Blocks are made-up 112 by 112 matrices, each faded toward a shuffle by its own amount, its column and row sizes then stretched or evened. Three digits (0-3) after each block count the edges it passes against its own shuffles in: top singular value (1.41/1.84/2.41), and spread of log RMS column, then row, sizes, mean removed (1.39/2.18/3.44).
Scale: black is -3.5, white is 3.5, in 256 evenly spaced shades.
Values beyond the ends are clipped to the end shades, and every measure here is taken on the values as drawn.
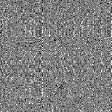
3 2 0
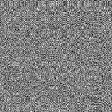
3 1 1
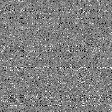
2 1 2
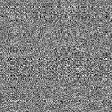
3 1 2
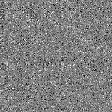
2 0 1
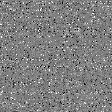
1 1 2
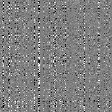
3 3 2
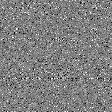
2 0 2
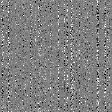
1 3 0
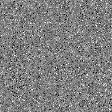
0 1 1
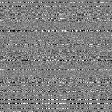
3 0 3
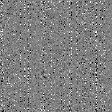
1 3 1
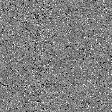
1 1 1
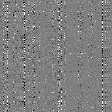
3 3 1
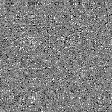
2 0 1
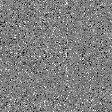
1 1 1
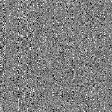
2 2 0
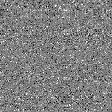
2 0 1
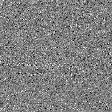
1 0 1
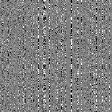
3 3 0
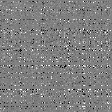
2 2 3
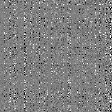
1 3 2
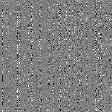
2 3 1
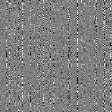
3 3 1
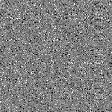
2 0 1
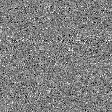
1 0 1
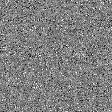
1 0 1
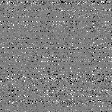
0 1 3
